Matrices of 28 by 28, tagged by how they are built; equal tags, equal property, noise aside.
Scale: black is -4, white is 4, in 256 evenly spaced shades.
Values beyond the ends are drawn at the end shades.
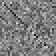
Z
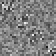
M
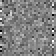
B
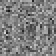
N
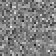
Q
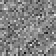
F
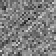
F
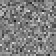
Q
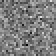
Q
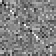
Z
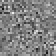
M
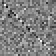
Z
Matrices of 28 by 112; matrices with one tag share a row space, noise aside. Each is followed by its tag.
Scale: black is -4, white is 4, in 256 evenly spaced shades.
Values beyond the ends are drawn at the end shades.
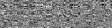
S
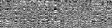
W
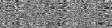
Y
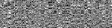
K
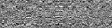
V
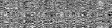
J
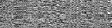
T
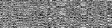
T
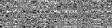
W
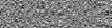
Y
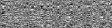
S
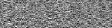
K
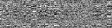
W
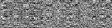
S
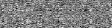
V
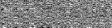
S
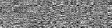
T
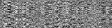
K
